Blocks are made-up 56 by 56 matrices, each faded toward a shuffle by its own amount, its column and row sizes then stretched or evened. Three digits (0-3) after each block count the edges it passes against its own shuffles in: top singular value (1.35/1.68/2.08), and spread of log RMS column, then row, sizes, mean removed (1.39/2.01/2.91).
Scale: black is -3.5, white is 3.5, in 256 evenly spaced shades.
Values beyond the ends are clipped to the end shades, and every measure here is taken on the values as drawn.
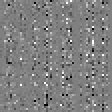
1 3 1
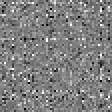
1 2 2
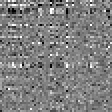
3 2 2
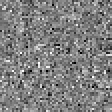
1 0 1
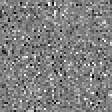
1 1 1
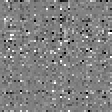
0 2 2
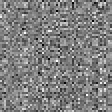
3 2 0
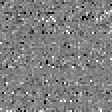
0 0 2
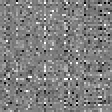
3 2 1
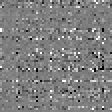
0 2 3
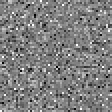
2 0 0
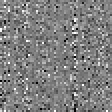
1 3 0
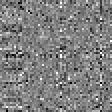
3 2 1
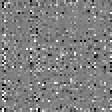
2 2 2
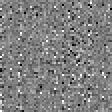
0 2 0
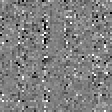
1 2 1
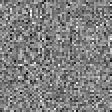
2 1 0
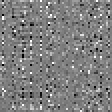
2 3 0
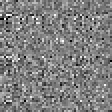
2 1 2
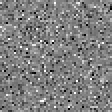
1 0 0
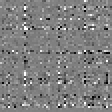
1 2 3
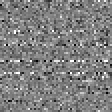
2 0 2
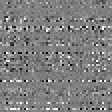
2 2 3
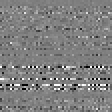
3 0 3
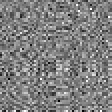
3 0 2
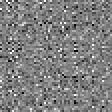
3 2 1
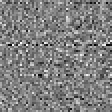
2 1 2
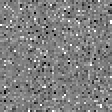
0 1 0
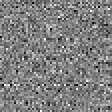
2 0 1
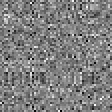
3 1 0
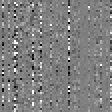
1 3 0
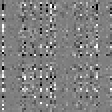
3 3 2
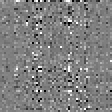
2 3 2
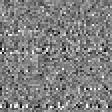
2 0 2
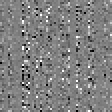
1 3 0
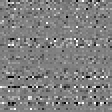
3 1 3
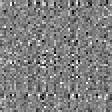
3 2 1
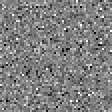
0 0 0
